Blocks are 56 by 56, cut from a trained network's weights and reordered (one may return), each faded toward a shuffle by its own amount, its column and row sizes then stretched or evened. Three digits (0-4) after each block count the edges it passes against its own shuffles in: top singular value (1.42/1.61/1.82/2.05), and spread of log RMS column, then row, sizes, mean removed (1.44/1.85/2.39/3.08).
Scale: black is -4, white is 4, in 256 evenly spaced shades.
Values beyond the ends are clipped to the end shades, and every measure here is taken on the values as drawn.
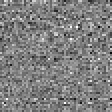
3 1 3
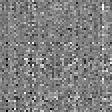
2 2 3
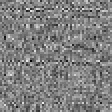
4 0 3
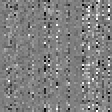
0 4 1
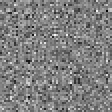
3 2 2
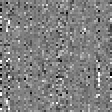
0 4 0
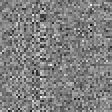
4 2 0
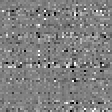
0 2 4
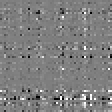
3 2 4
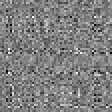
4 2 3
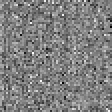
0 0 0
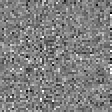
2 2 1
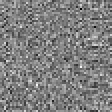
3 2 0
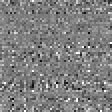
0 1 4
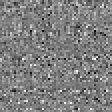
0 2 3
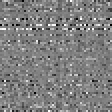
1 0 4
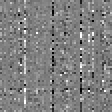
2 4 1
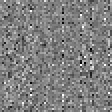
1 3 0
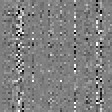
3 4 1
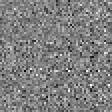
3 1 2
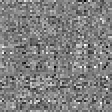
3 1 3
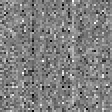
0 3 1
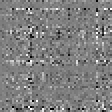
1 3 4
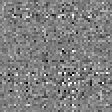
0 2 3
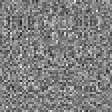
4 1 1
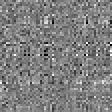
4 2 3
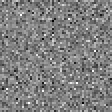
0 2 1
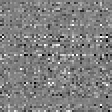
2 2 4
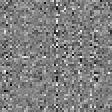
3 3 2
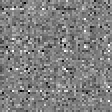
0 1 3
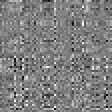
4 3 3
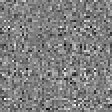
3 2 3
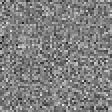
3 0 1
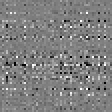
4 3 4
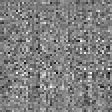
2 1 3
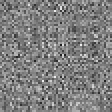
4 2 2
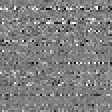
1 0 4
